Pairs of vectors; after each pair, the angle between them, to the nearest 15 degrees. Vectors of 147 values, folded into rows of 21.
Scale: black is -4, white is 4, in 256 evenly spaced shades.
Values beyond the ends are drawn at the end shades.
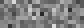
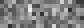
30 degrees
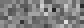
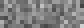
45 degrees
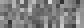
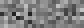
90 degrees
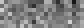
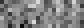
150 degrees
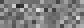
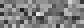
120 degrees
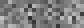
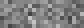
165 degrees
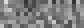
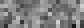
90 degrees
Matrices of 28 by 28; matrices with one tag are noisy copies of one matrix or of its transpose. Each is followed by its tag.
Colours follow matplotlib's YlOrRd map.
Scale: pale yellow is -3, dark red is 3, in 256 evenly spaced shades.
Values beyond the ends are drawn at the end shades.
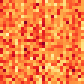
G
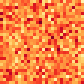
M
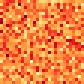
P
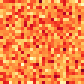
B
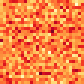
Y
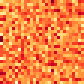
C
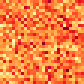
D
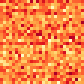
G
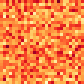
M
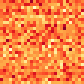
G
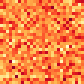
D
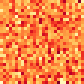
B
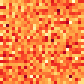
C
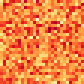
Y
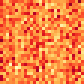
G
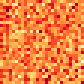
M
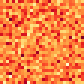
P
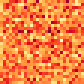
Y
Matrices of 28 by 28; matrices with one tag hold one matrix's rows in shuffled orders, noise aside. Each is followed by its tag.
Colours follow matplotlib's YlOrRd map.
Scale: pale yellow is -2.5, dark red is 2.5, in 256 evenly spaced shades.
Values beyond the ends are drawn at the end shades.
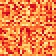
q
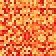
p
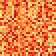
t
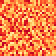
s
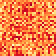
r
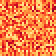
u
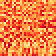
p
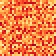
r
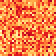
r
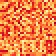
q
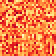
u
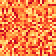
t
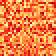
p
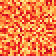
q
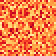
s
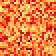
q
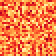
q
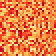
s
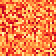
u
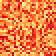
q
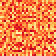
r
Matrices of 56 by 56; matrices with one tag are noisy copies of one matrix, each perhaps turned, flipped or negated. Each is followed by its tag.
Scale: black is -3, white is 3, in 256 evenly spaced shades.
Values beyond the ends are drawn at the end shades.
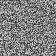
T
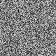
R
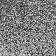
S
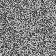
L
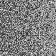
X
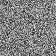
R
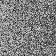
X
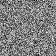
R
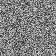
R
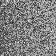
X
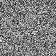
L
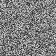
R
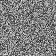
R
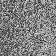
S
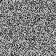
L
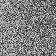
S
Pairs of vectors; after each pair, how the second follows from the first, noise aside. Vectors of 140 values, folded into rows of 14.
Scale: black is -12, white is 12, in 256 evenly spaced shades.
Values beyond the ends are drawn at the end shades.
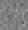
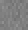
wrapped around, negated, shrunk.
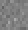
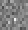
scaled up.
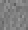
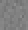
negated, shrunk.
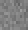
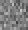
scaled up.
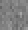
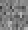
scaled up.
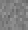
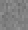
wrapped around, negated, shrunk.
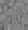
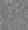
wrapped around, negated, shrunk.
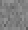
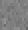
shrunk.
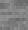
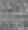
reversed.
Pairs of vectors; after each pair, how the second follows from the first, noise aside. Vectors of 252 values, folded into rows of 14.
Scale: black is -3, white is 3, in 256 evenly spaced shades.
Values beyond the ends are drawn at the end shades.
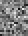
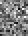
copied.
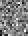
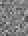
wrapped around, shrunk.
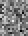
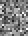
negated.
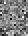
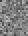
wrapped around, negated, shrunk.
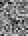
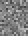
wrapped around, negated, shrunk.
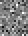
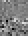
wrapped around, negated, partly zeroed.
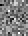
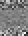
wrapped around, negated, partly zeroed.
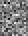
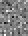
wrapped around, negated, partly zeroed.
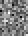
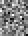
negated.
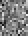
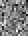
negated.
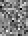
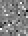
wrapped around, negated, partly zeroed.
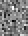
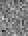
wrapped around, shrunk.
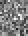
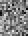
wrapped around, negated.
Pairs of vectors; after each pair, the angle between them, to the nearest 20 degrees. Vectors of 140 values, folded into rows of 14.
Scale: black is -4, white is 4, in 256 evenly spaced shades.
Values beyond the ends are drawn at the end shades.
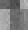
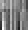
100 degrees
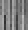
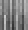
160 degrees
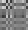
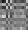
160 degrees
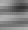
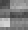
120 degrees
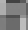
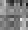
40 degrees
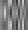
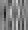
160 degrees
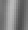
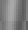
20 degrees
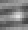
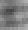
60 degrees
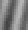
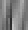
40 degrees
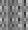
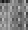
140 degrees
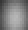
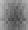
160 degrees
